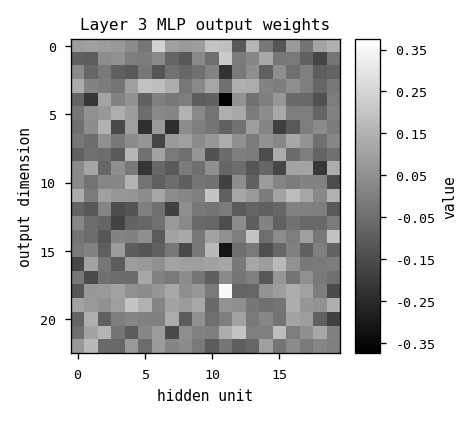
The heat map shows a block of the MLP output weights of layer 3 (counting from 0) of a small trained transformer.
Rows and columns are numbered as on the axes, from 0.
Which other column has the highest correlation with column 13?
10
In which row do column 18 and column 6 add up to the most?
0
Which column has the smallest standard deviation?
9
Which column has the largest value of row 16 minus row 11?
11
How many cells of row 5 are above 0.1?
5
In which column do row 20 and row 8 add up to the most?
4
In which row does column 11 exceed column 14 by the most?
18
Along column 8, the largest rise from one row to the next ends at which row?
16
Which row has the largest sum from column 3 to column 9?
19
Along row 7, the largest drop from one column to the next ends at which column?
6
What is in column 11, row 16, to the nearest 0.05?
0.1
